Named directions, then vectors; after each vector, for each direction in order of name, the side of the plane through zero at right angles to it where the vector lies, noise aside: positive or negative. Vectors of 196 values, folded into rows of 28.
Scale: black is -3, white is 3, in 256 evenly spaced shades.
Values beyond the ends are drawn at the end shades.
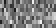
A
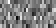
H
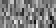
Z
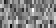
positive, negative, positive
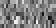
negative, negative, positive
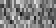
negative, negative, positive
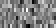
negative, positive, negative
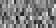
negative, positive, positive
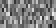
positive, positive, positive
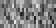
negative, negative, positive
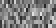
positive, negative, negative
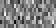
positive, positive, negative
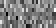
negative, positive, negative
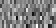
negative, positive, positive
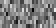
negative, positive, negative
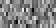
negative, positive, negative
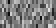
negative, negative, negative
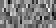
negative, negative, negative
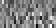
positive, negative, negative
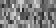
negative, negative, positive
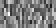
positive, positive, positive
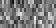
positive, positive, negative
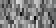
negative, negative, positive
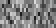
negative, negative, positive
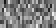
positive, positive, positive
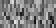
negative, negative, positive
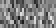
positive, positive, negative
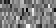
positive, negative, positive
